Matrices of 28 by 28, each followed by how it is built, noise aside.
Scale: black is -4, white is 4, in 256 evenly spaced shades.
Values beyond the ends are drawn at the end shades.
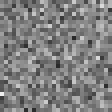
noise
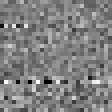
uneven rows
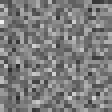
repeating rows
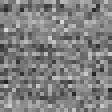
blocks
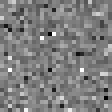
sparse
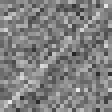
Hankel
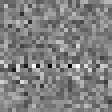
uneven rows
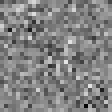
block diagonal
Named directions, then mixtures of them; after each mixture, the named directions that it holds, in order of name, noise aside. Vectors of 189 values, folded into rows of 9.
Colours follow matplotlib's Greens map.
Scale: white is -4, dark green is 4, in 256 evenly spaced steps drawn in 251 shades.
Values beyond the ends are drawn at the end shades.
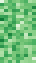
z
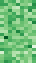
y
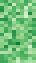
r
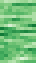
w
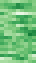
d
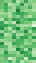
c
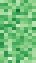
c, z.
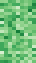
y, z.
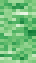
d, r.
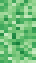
c, r.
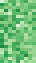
c, z.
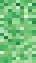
r, y.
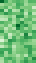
z.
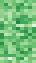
c, d.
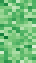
c, y.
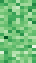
y.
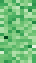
y.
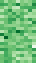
w, y.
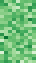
c, y.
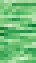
w.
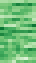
w.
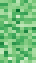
c, z.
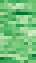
d.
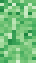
r, z.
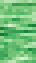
w.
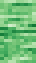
w.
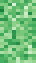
r.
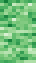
r, w.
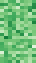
y, z.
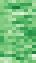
d, y.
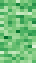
d, y.
